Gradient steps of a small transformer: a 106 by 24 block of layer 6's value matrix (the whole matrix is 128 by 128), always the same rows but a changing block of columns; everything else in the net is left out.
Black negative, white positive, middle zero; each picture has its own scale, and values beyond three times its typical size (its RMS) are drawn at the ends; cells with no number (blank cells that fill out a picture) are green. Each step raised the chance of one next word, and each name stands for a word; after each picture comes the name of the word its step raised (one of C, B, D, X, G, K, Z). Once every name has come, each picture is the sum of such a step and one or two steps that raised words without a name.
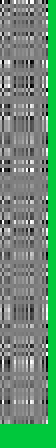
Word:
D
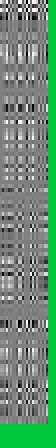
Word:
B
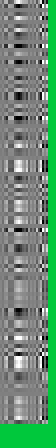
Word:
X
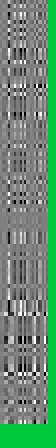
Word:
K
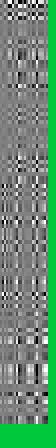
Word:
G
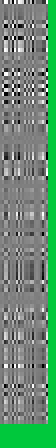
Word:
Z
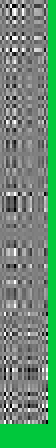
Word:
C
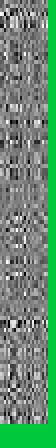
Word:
B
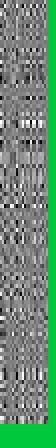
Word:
C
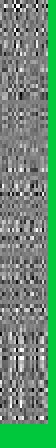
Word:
X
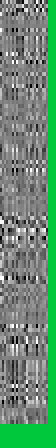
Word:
D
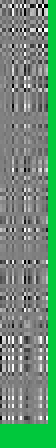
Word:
X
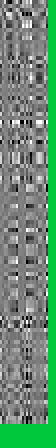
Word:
B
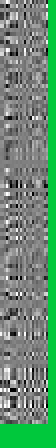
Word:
C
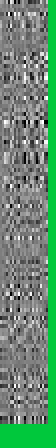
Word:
B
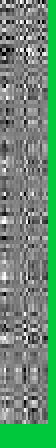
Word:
C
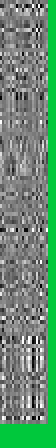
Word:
X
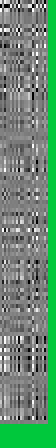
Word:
X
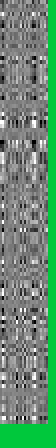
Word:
X
